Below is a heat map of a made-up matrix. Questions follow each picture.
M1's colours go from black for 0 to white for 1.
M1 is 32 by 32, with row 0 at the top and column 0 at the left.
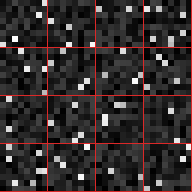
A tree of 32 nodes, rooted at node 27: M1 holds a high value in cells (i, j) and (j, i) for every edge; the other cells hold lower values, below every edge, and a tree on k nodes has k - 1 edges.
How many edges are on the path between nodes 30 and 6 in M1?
2
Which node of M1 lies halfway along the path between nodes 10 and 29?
17
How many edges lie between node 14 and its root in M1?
9
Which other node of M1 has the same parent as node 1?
31
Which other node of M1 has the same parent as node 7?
18
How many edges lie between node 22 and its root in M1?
9
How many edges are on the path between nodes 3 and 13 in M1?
7
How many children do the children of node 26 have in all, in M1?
2
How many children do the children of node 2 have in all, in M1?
2
